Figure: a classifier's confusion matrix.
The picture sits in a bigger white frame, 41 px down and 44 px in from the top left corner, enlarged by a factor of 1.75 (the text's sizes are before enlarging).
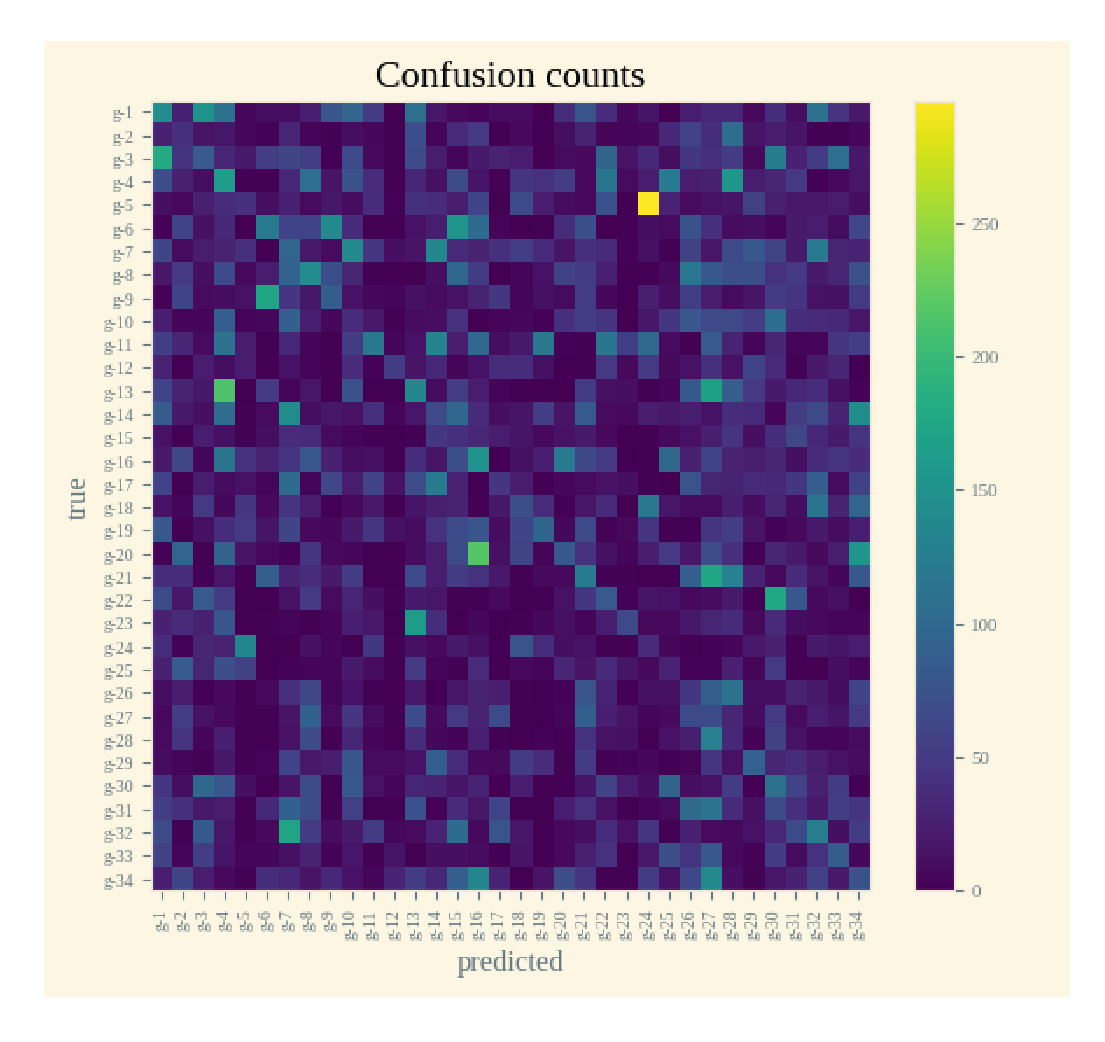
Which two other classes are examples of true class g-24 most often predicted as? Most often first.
g-5, g-18
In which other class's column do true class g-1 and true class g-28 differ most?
g-3
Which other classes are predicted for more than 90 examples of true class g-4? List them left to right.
g-8, g-22, g-25, g-28
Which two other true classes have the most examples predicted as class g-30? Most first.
g-22, g-3
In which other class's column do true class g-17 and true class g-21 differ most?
g-27
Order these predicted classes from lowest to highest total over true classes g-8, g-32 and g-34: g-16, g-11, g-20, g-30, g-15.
g-11, g-30, g-20, g-16, g-15
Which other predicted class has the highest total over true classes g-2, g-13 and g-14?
g-4
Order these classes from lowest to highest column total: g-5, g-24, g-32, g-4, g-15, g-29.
g-5, g-29, g-24, g-32, g-15, g-4
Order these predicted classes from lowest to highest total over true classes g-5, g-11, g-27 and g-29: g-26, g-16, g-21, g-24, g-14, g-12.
g-12, g-26, g-21, g-16, g-14, g-24
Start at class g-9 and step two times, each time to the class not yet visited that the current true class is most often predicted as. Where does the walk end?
g-15
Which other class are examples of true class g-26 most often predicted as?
g-28
